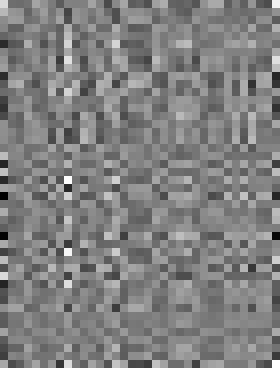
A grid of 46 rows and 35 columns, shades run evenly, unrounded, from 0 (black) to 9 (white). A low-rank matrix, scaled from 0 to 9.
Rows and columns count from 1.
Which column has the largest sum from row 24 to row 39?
9
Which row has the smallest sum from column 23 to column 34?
35
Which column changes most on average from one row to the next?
1
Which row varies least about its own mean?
40
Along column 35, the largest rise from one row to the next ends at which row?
46
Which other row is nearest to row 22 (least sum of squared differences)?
33
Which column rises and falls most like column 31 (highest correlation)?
29
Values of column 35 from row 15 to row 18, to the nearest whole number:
3 6 4 4
